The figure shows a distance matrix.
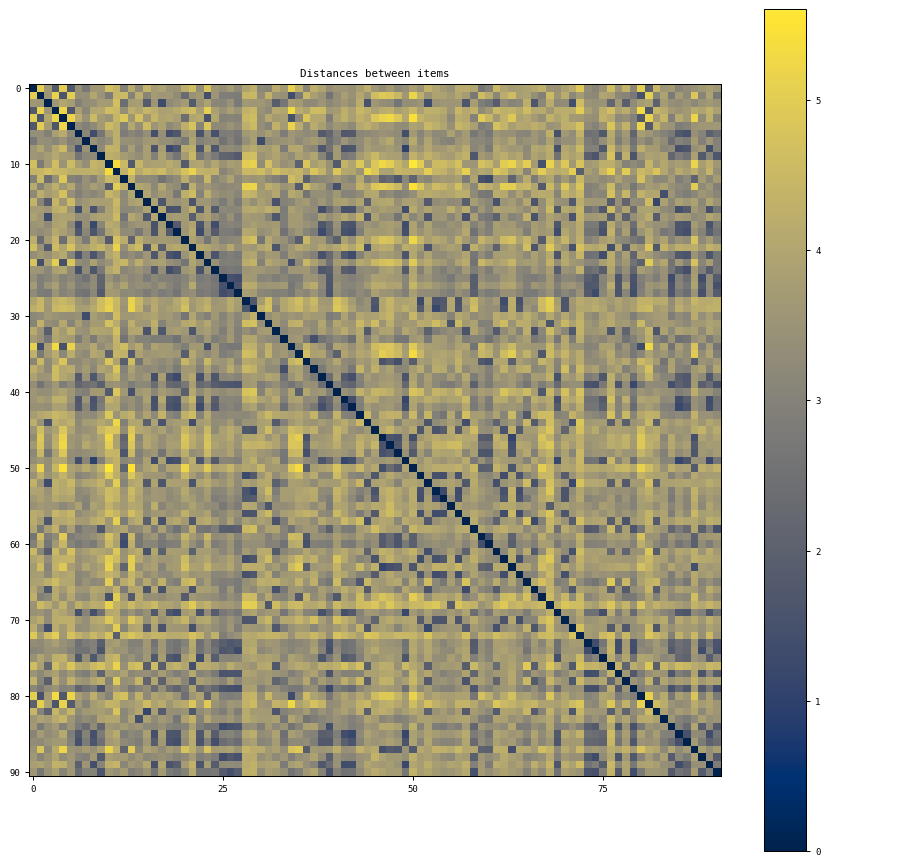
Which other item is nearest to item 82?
15
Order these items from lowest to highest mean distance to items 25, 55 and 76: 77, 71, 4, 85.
71, 77, 4, 85
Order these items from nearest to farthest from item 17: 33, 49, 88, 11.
33, 88, 49, 11
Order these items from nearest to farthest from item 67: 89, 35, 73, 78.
35, 78, 73, 89
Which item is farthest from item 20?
50
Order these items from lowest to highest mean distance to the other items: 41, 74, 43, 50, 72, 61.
74, 41, 61, 43, 50, 72
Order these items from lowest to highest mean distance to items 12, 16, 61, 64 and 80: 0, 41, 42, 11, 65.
42, 41, 65, 0, 11
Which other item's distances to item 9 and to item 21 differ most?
76
